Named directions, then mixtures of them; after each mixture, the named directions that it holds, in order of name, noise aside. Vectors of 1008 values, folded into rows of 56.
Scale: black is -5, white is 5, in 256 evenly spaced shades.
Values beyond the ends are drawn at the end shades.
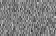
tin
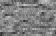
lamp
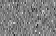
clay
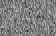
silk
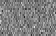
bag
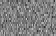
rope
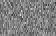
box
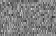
box, lamp, rope.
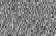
bag, rope, tin.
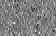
clay.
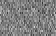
bag, clay.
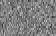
box, rope.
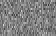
box.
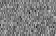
clay, silk, tin.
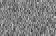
tin.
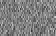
tin.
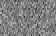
bag, box, clay.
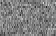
box, lamp, rope.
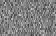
bag, box.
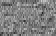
clay, lamp, tin.
